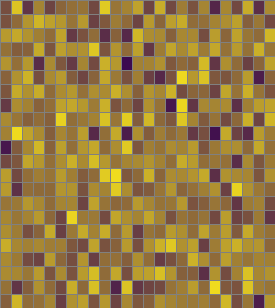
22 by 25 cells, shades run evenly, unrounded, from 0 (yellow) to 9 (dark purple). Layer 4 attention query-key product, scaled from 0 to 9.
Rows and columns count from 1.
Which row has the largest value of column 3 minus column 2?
1
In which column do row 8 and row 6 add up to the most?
16
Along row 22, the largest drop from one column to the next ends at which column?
25
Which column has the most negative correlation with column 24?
10
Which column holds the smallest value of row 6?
17
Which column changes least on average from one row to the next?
5
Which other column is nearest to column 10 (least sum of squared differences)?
19
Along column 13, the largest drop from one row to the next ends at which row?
3
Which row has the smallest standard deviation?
15
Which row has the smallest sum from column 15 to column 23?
18
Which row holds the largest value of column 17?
7
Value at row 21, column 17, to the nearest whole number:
4
